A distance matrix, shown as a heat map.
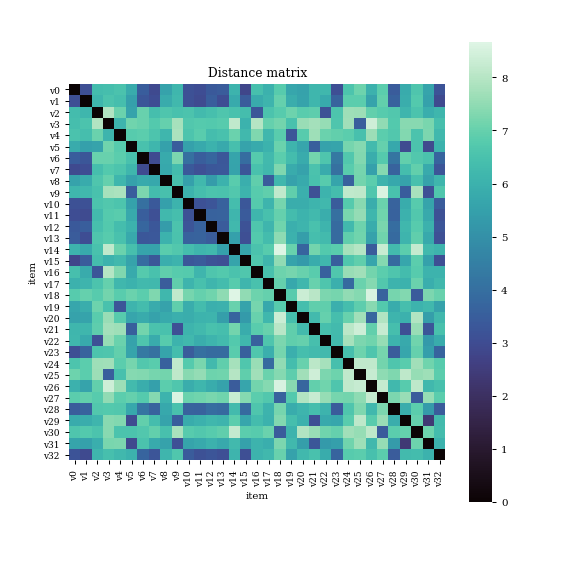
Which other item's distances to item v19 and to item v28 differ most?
v4
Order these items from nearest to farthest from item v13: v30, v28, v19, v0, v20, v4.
v0, v28, v20, v19, v4, v30
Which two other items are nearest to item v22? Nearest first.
v2, v16
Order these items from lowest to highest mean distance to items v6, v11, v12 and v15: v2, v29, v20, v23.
v23, v20, v29, v2
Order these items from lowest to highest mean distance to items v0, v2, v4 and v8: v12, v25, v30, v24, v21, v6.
v12, v6, v24, v30, v21, v25
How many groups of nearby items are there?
8
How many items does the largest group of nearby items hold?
12
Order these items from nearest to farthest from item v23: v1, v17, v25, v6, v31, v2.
v1, v6, v31, v17, v2, v25
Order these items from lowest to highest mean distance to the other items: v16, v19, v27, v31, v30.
v31, v19, v16, v30, v27
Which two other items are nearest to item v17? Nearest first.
v8, v24
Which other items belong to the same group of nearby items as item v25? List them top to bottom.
v3
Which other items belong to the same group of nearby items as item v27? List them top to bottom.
v18, v30
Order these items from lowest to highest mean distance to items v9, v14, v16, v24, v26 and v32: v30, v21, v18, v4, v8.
v8, v21, v4, v30, v18
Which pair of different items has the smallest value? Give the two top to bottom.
v29, v31
